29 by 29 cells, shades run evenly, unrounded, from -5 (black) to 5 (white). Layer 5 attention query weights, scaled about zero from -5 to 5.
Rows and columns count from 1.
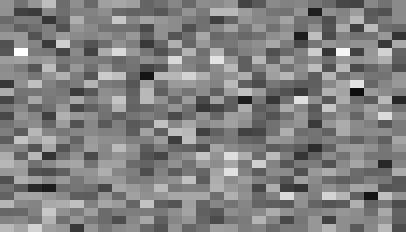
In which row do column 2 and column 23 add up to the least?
2
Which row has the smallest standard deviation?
27
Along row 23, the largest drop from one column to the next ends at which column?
15
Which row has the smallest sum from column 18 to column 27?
1
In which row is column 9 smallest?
28
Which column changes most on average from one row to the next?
24
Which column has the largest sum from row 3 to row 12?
25
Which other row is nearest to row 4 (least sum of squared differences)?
9
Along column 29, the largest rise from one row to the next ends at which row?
6
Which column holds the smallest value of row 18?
13
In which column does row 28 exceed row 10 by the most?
11
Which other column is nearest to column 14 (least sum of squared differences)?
8
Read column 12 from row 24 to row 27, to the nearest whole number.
2 1 -1 0
